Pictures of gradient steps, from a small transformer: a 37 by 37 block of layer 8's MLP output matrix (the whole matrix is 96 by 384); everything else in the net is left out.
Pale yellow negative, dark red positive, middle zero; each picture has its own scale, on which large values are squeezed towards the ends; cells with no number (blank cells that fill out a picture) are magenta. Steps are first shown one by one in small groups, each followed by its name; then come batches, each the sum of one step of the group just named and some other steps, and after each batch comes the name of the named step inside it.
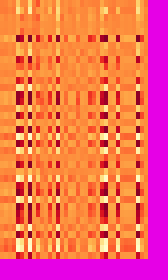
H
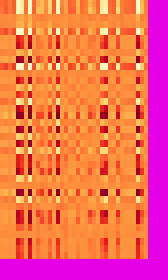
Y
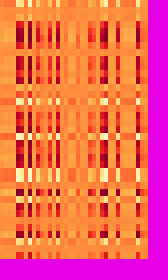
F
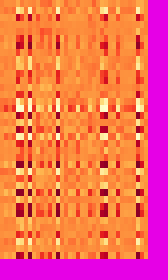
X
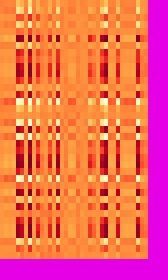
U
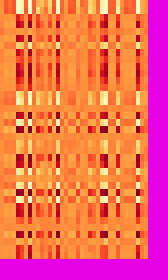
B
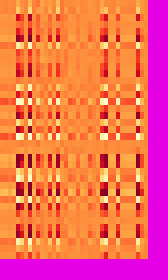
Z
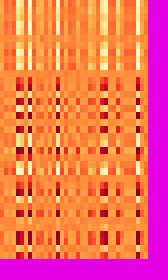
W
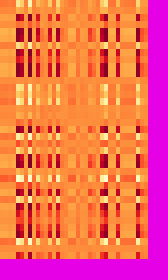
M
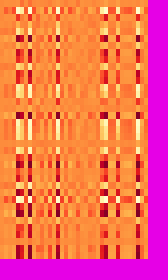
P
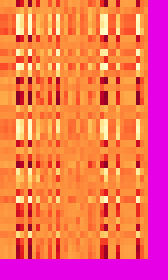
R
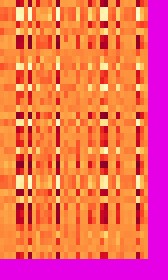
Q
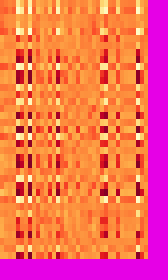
Y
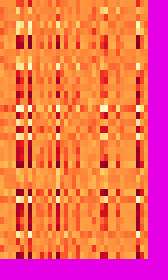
X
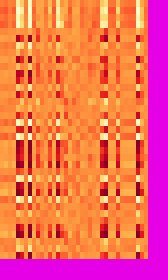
U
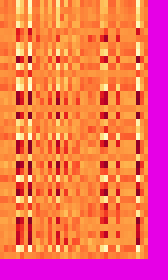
H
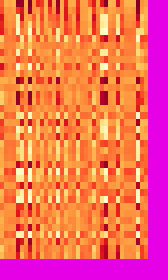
R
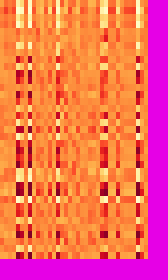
W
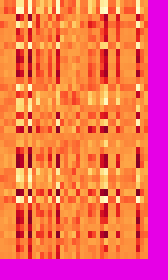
B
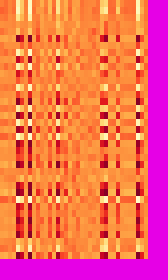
H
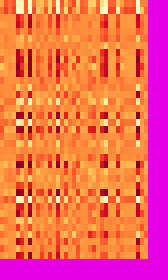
B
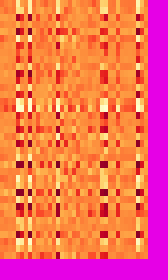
X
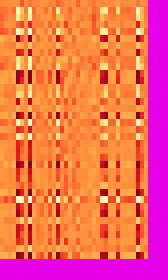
P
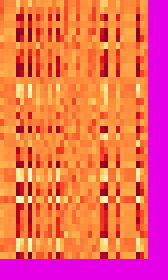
M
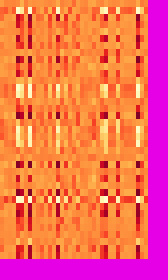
P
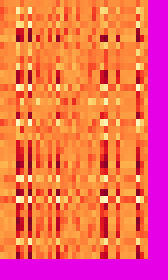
U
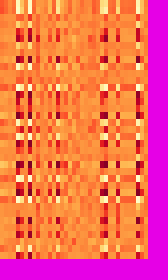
H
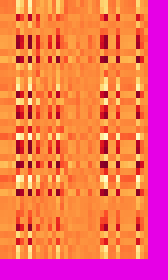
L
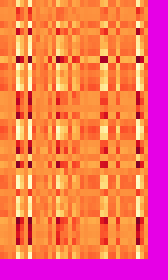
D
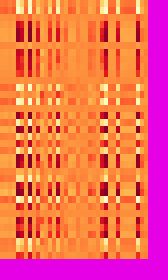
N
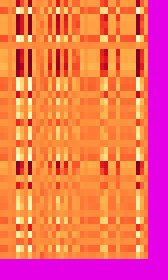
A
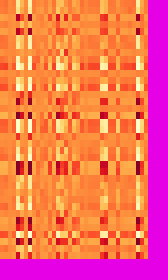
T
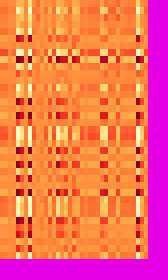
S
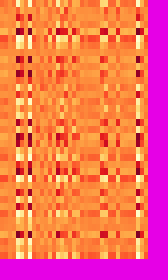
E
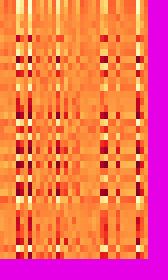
L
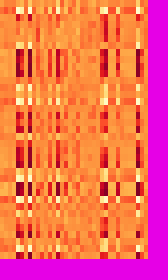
N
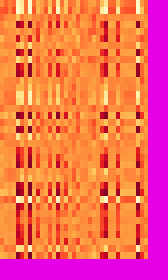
N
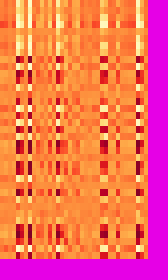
E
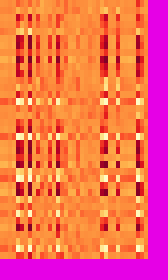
L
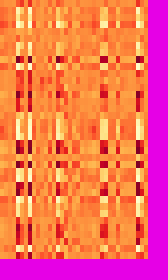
D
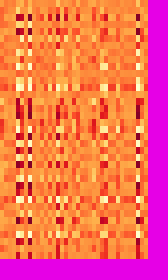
T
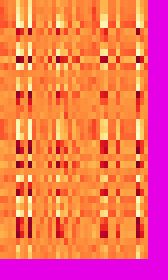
D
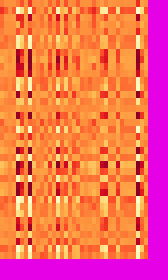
A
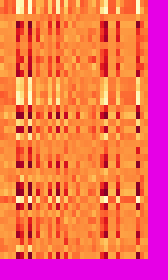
N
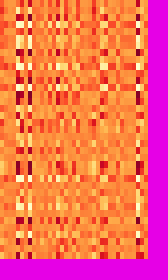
T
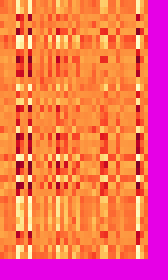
E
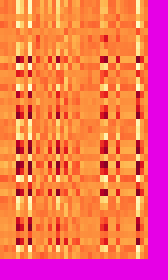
L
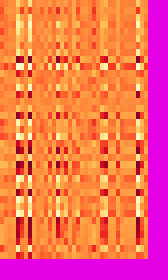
D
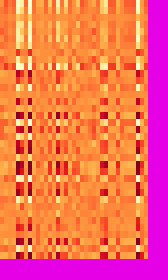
T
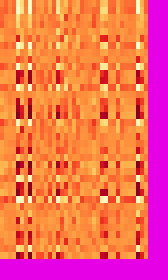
T
